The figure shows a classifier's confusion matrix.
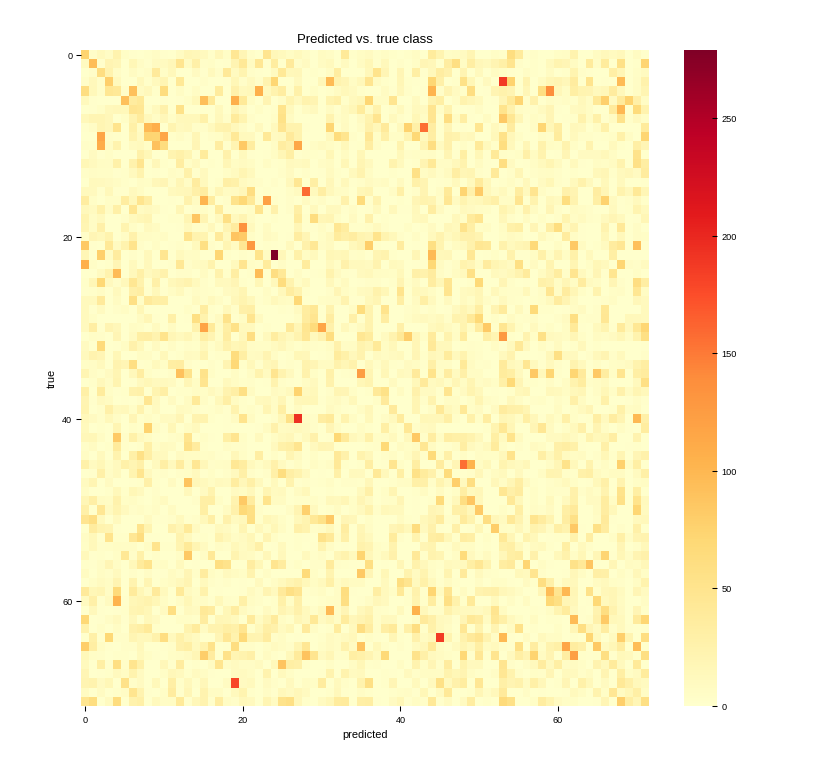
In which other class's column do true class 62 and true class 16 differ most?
23
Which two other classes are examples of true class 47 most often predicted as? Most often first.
13, 49
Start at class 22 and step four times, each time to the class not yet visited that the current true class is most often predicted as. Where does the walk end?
61
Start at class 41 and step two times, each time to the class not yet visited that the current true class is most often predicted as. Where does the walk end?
43
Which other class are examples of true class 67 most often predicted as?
25
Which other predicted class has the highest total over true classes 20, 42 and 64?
45
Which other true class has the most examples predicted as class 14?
18
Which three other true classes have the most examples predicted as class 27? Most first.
40, 10, 37
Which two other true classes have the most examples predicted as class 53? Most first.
3, 31
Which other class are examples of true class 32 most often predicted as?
2
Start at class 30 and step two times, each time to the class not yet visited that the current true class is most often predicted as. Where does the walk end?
28
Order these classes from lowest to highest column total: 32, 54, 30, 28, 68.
30, 32, 28, 54, 68
